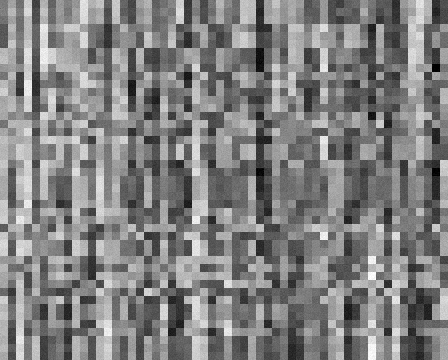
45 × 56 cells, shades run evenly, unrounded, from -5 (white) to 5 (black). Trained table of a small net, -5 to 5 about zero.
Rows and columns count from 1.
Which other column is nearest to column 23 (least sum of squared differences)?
54
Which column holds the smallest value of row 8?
6
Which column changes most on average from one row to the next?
24
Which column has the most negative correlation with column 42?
23
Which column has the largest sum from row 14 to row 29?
33
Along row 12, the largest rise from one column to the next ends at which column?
5
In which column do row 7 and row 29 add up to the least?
41
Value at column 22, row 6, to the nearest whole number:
-3
